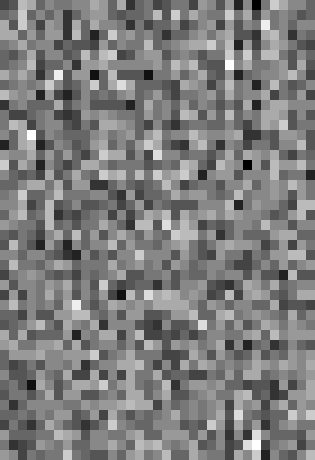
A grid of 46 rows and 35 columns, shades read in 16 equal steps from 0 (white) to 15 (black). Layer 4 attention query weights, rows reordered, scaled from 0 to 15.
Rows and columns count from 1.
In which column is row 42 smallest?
27
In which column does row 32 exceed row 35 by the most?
17
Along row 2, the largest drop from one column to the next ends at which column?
20
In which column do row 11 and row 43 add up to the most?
1
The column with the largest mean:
5
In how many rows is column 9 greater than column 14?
23
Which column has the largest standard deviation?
29
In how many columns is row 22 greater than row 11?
10
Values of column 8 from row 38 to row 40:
5 8 6
